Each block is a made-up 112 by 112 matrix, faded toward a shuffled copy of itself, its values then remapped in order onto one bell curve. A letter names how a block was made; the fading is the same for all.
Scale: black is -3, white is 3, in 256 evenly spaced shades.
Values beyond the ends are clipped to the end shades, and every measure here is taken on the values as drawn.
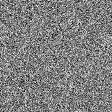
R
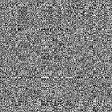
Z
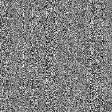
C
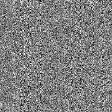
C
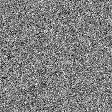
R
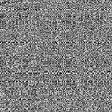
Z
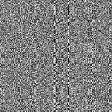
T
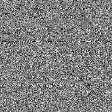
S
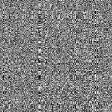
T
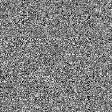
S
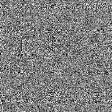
S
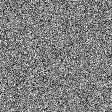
R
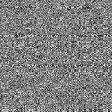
Z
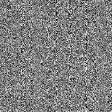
C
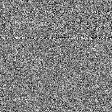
S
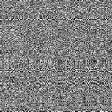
Z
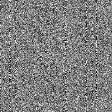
C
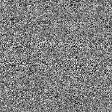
S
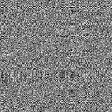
Z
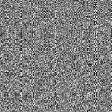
T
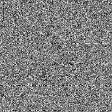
S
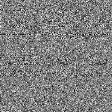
S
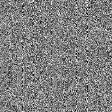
C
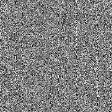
C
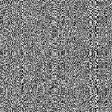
T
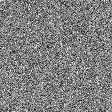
R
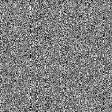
C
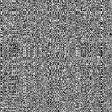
T
